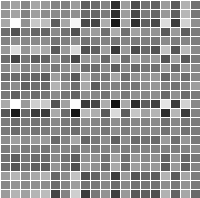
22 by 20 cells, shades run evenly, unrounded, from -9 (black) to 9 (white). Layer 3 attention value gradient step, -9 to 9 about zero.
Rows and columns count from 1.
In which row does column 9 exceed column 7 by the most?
13
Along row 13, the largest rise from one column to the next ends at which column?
9
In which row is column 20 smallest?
22
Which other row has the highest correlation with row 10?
17
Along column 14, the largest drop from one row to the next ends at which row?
12
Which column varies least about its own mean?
20
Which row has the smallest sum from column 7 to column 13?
2
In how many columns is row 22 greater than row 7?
11
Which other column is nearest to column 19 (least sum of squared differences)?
4
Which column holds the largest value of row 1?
19
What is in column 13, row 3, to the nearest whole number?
3
